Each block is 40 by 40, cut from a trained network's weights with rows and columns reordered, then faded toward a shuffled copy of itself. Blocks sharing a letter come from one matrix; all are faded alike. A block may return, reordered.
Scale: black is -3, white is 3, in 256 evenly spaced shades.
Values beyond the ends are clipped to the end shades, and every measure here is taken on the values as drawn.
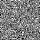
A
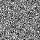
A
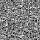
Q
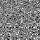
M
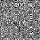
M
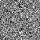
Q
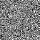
Q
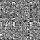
M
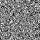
Q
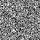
A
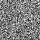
A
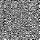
M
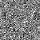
M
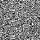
A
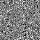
Q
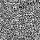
A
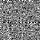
M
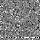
M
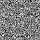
A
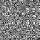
M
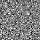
M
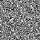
Q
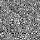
M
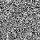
A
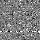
M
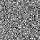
Q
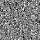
Q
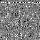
M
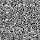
A
